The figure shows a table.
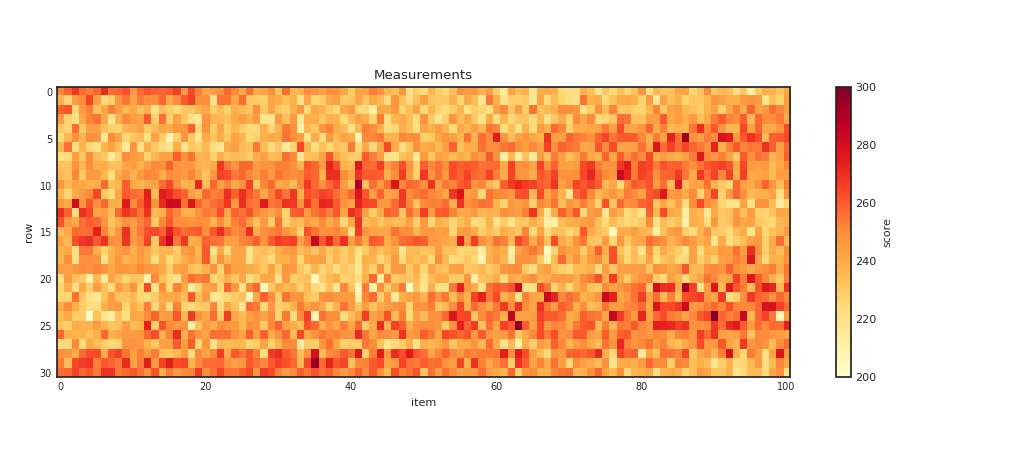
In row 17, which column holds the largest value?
95
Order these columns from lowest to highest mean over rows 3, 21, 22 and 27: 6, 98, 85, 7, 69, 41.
41, 7, 6, 85, 69, 98
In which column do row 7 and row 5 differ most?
86
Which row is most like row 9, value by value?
8
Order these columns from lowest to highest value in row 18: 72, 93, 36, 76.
72, 36, 93, 76
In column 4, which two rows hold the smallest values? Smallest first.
24, 20
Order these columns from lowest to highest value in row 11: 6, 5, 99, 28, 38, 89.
99, 6, 28, 89, 38, 5
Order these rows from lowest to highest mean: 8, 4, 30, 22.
4, 22, 30, 8
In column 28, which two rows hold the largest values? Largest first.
12, 30
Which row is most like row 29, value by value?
16
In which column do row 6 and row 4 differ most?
33
